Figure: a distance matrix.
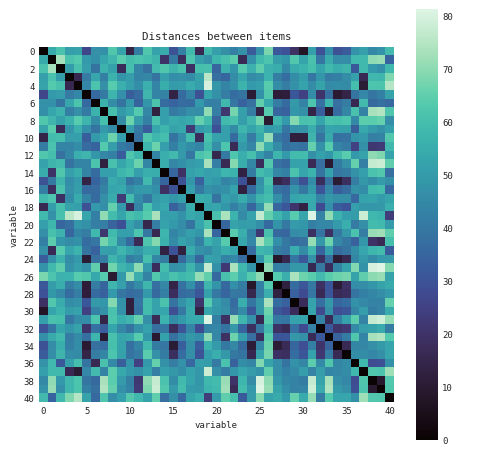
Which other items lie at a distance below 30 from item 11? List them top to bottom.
22, 36, 38, 39
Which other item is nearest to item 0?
30
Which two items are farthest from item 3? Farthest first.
19, 40
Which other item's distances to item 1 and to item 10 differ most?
29
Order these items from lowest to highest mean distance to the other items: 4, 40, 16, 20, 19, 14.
16, 20, 14, 4, 40, 19
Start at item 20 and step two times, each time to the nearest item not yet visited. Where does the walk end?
9
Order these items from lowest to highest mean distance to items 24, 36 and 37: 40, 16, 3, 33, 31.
3, 16, 33, 31, 40
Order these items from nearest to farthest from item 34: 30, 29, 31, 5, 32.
5, 32, 30, 29, 31
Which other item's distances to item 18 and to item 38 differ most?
39
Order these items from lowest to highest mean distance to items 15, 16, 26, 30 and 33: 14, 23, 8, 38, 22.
23, 14, 8, 22, 38
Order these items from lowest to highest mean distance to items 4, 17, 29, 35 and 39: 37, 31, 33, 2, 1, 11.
11, 37, 2, 33, 31, 1
